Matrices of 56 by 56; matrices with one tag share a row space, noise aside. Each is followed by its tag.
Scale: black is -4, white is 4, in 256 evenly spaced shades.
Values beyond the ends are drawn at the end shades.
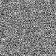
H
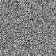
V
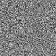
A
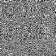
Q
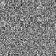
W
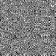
H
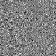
A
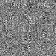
Q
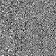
A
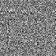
W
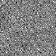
W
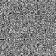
W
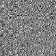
A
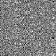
V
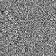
A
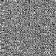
H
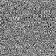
H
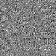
H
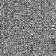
V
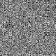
Q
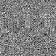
H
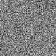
V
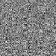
Q
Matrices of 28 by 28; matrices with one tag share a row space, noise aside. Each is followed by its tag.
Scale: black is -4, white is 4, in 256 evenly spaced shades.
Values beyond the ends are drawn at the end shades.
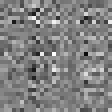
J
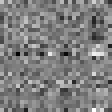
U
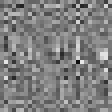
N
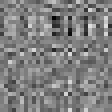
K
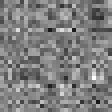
U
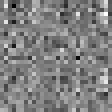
N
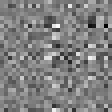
K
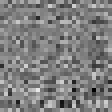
U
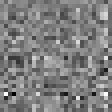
N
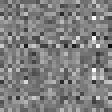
U
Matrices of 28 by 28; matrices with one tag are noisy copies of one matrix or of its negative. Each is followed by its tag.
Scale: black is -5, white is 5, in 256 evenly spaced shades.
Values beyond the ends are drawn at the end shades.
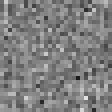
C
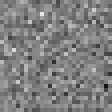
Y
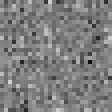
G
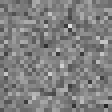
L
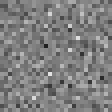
L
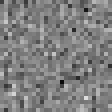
C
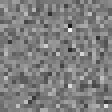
L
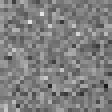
Y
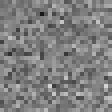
Y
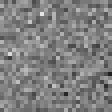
Y
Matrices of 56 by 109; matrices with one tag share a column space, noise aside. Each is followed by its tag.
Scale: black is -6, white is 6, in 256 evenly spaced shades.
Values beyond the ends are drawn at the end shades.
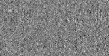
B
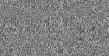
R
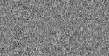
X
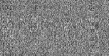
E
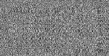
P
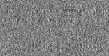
B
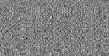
P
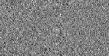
X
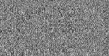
P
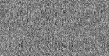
B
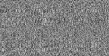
B
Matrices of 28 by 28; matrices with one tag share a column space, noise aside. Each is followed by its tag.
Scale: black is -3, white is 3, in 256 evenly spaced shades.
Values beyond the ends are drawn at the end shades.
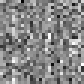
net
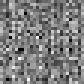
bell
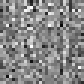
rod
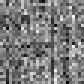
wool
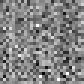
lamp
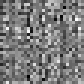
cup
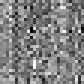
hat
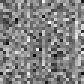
lamp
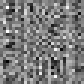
hat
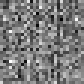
cup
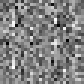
wool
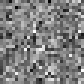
net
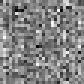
rod
